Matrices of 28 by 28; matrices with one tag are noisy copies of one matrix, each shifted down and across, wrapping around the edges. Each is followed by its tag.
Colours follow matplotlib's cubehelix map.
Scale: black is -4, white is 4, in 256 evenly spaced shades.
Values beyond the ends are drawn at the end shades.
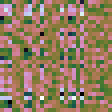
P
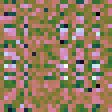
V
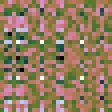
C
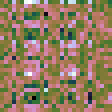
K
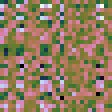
V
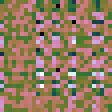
V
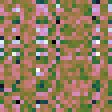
V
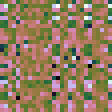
V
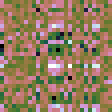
K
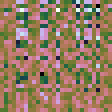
P
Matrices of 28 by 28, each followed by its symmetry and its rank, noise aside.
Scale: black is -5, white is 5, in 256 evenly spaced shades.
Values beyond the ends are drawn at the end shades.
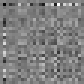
no symmetry, rank two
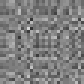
no symmetry, rank three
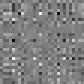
antisymmetric, rank two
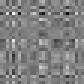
no symmetry, rank two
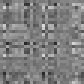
antisymmetric, rank two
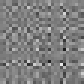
no symmetry, rank two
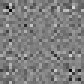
symmetric, rank three
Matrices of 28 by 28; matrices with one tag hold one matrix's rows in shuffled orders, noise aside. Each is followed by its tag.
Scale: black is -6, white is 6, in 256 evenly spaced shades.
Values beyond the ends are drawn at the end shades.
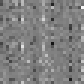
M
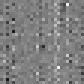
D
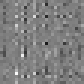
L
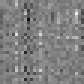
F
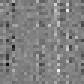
D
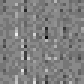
L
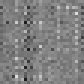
F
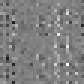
D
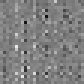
L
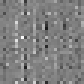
L
